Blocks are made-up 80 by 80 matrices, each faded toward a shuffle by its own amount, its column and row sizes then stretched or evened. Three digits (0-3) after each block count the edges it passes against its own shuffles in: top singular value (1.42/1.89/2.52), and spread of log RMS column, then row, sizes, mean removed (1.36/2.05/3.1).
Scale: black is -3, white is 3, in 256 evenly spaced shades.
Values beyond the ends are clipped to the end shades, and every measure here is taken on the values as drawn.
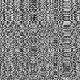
3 1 2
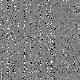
0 2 2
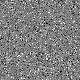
0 0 0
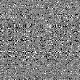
2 1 2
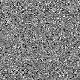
1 0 1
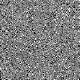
1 2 0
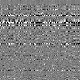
3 1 3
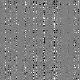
2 3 2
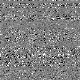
0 1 3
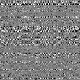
3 0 3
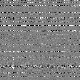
2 1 3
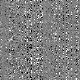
0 3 1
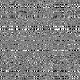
3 1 3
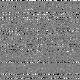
2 0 3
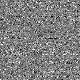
1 0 2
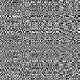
3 0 3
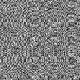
3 0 1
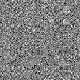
2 0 0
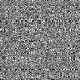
2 1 2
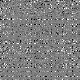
0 2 3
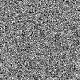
1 0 0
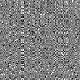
3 2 0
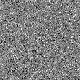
1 0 0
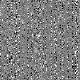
0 3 0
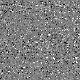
0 1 2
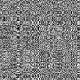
3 2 1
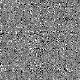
1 2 2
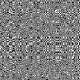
3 2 2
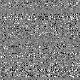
1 1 3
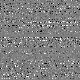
0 0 3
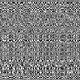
3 1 3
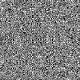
2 1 1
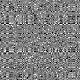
3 0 2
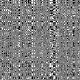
3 3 2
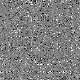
1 1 2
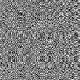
3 1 0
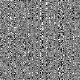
1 3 1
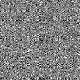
2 0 2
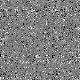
0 2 2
